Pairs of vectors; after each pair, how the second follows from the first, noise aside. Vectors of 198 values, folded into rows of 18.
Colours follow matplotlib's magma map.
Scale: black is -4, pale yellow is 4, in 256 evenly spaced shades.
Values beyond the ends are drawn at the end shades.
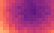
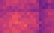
wrapped around, negated, shrunk.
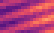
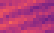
negated, shrunk.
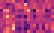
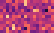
sign-scrambled.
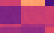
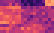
negated.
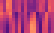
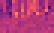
negated, partly zeroed.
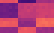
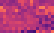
reversed, partly zeroed.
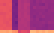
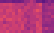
reversed, negated, shrunk.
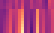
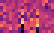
sign-scrambled.
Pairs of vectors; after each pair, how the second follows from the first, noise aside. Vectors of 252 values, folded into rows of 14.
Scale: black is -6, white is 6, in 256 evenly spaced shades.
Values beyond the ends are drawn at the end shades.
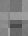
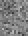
shuffled.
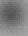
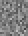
shuffled.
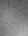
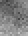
reversed, negated.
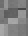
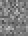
shuffled.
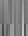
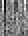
reversed, negated, scaled up.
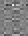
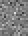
shuffled.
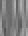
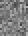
sign-scrambled.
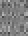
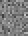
sign-scrambled.
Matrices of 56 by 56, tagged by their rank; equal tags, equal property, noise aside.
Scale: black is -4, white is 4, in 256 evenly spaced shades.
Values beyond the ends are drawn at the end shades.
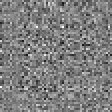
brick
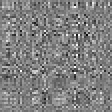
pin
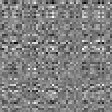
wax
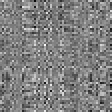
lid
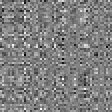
lid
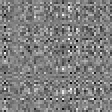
lid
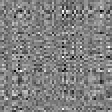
lid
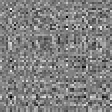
brick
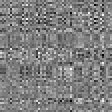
pin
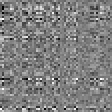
wax
